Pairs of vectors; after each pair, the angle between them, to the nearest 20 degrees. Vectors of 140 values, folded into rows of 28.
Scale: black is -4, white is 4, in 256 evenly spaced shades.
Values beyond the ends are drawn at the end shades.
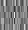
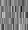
100 degrees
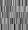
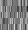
140 degrees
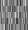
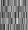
160 degrees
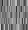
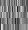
120 degrees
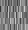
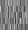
160 degrees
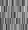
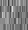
120 degrees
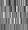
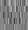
160 degrees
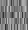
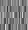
140 degrees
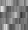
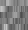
20 degrees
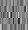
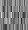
100 degrees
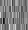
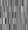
140 degrees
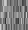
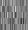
100 degrees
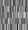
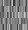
20 degrees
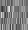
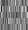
80 degrees
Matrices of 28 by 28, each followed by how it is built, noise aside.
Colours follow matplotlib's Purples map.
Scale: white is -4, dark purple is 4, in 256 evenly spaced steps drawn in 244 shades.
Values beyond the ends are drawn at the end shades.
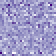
uneven rows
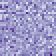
low rank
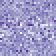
uneven rows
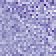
upper triangular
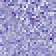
upper triangular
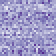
blocks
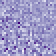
lower triangular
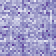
blocks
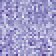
blocks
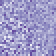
lower triangular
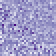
lower triangular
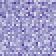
repeating columns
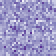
repeating columns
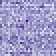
blocks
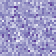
repeating columns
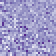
lower triangular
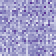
blocks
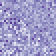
lower triangular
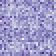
blocks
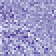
lower triangular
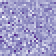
lower triangular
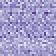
repeating columns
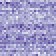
blocks
